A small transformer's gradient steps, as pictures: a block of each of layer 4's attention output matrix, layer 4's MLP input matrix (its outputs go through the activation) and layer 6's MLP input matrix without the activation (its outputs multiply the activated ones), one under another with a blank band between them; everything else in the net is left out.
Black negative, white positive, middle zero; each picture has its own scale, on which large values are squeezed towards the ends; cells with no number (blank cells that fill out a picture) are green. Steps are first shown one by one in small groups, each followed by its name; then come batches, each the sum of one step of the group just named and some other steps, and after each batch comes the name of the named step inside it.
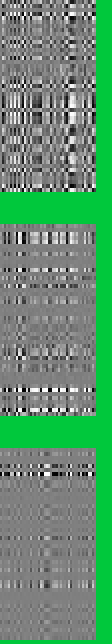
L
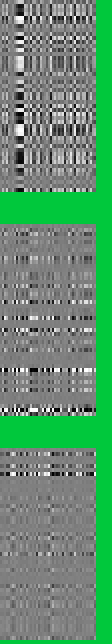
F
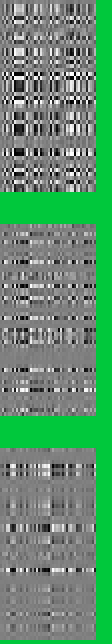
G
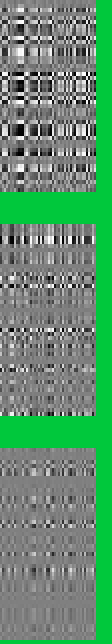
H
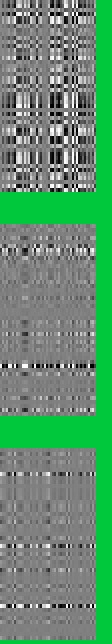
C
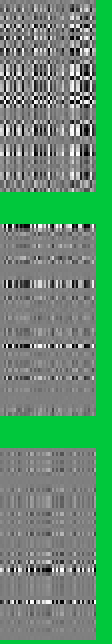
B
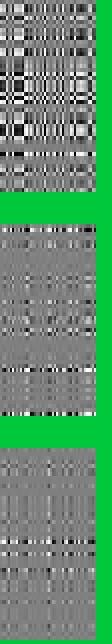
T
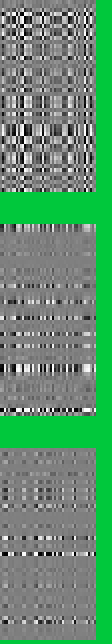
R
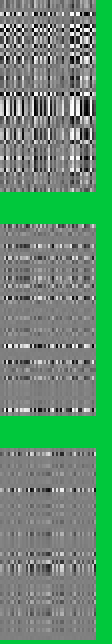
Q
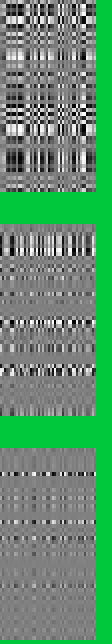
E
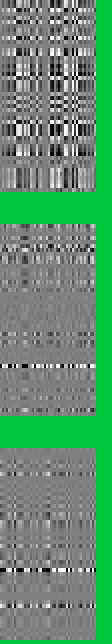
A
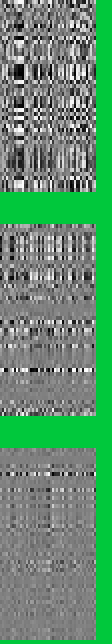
E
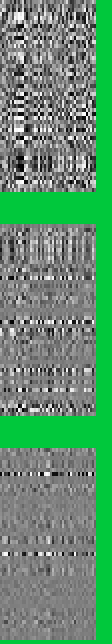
E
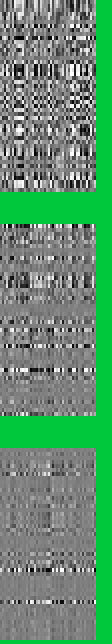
B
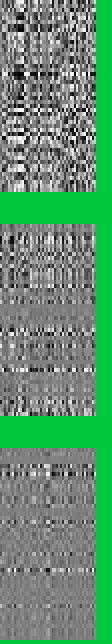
H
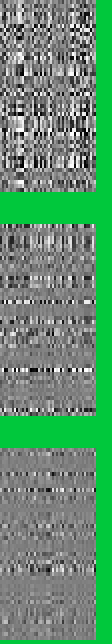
Q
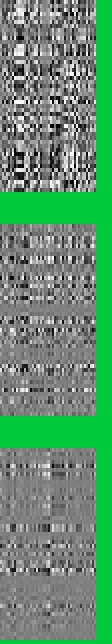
G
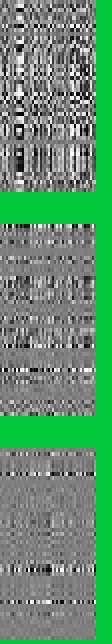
B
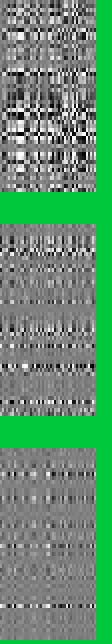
C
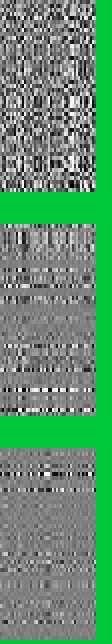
L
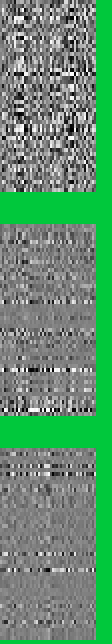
F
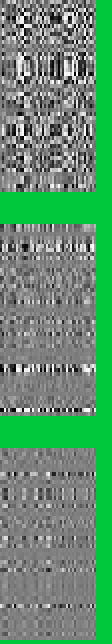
R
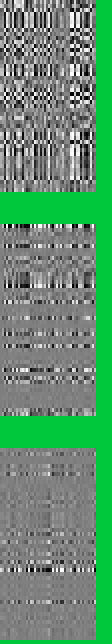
B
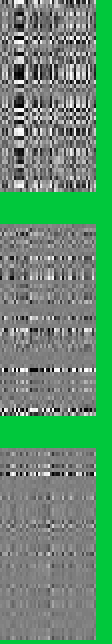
F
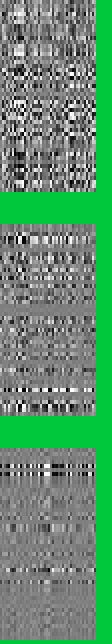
G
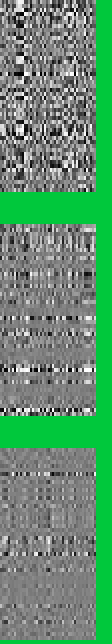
R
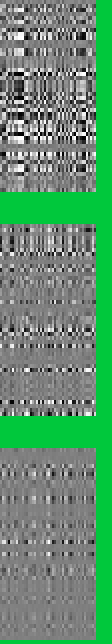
T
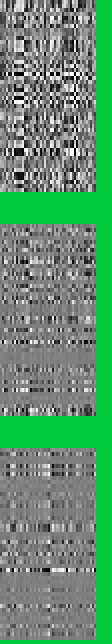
G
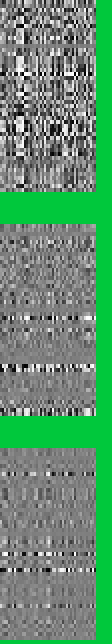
A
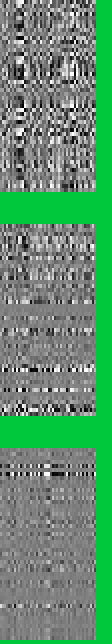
F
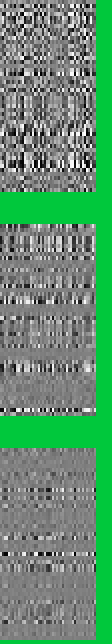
R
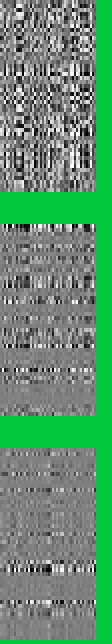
B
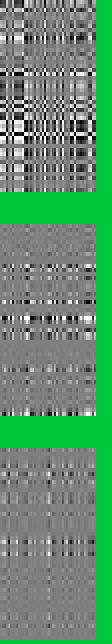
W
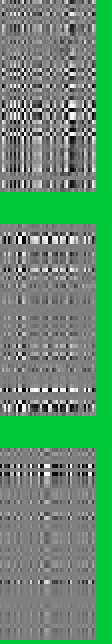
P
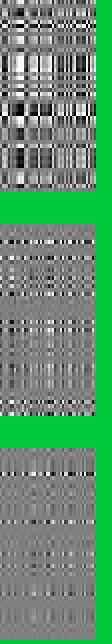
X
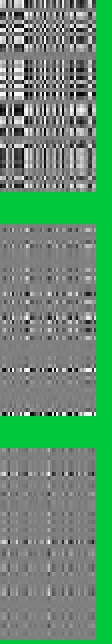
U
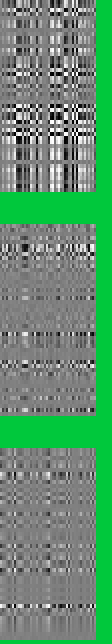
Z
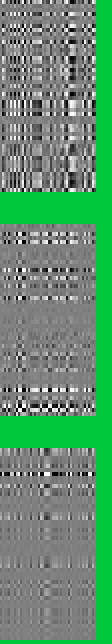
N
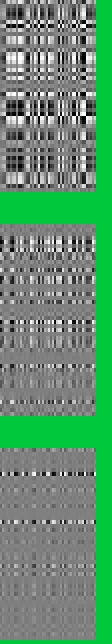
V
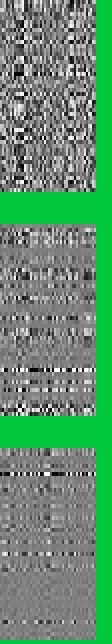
N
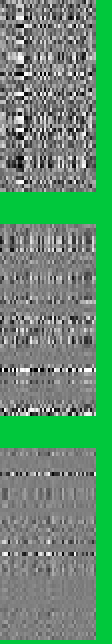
V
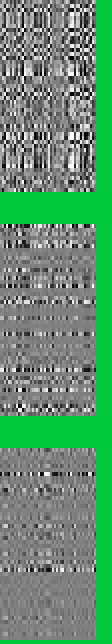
N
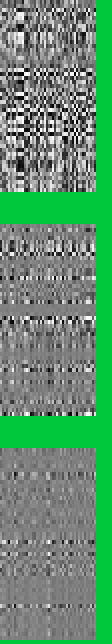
Z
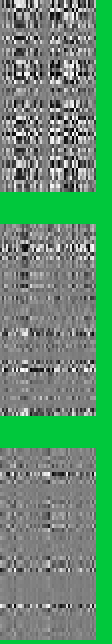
Z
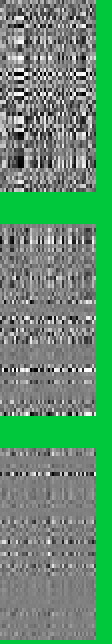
V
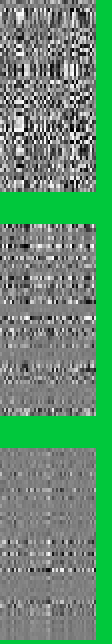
W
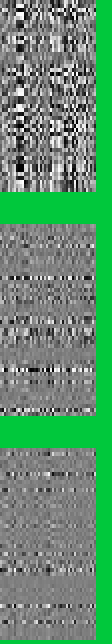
Z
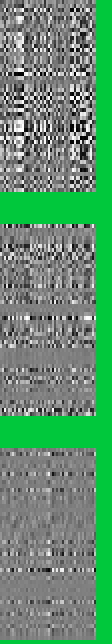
W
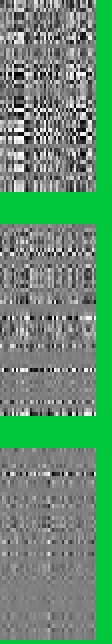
W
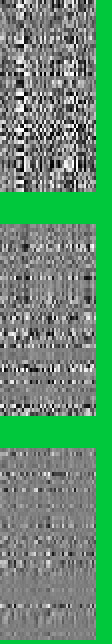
W
